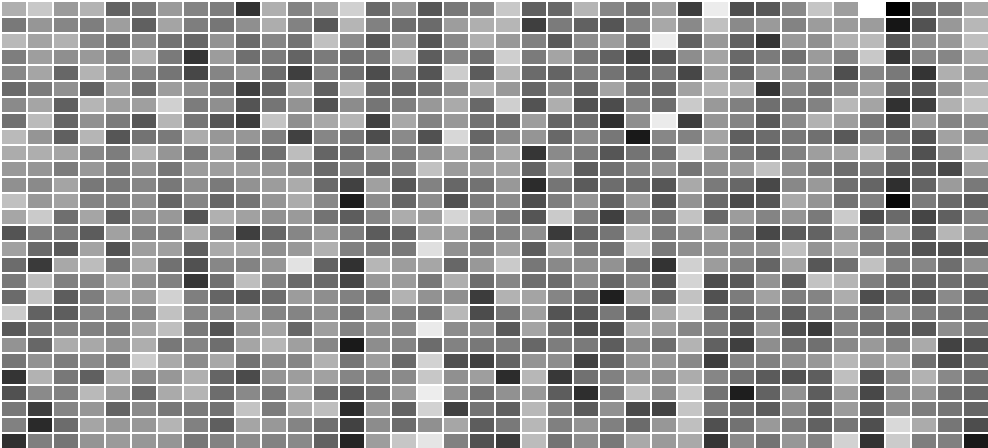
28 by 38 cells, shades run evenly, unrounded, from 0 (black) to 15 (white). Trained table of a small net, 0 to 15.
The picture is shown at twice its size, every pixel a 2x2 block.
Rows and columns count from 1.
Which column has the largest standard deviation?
35
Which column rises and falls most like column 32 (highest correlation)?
2
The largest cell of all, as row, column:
1, 34
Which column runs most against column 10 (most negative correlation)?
14
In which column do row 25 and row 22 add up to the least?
29
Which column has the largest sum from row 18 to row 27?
27
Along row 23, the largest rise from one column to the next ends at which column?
17
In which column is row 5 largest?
18
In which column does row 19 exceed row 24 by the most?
20
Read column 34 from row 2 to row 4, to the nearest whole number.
9 11 12
